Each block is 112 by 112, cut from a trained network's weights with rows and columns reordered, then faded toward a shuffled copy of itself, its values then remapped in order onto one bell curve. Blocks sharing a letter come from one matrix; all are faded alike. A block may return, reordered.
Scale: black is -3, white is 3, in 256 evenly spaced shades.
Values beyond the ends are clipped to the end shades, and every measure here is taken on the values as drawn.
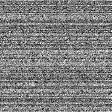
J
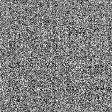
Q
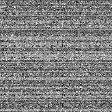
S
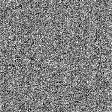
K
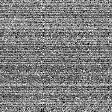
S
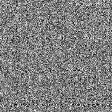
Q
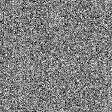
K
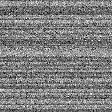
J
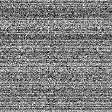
S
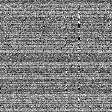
S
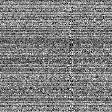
S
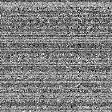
S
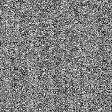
Q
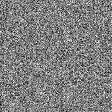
K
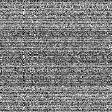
S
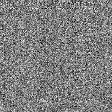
Q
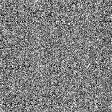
Q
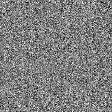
Q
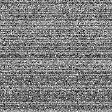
S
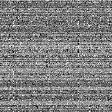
S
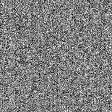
K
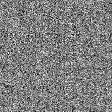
K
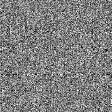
Q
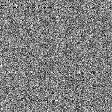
Q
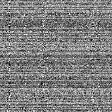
S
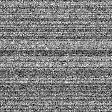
J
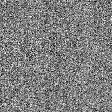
K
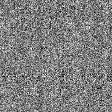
Q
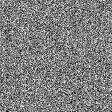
K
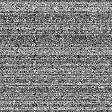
S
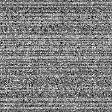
S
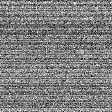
J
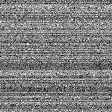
J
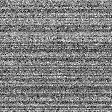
J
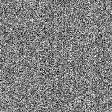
K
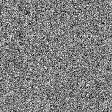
K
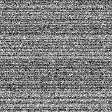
J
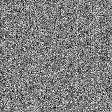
K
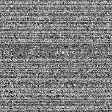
S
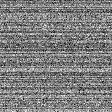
J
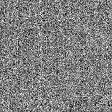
K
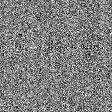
Q
